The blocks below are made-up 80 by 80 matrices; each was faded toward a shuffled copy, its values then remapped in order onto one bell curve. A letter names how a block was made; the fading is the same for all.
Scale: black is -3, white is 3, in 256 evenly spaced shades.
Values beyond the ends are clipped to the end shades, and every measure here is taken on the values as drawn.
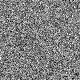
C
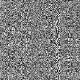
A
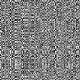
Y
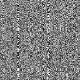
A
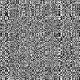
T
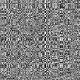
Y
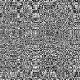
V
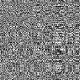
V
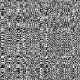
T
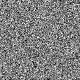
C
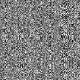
A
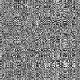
V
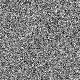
C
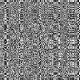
Y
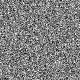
C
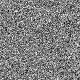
C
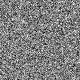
C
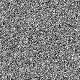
C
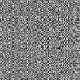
T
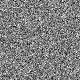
C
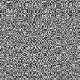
V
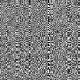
T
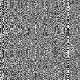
T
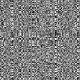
T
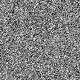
C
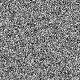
C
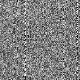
A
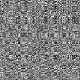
V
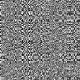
T
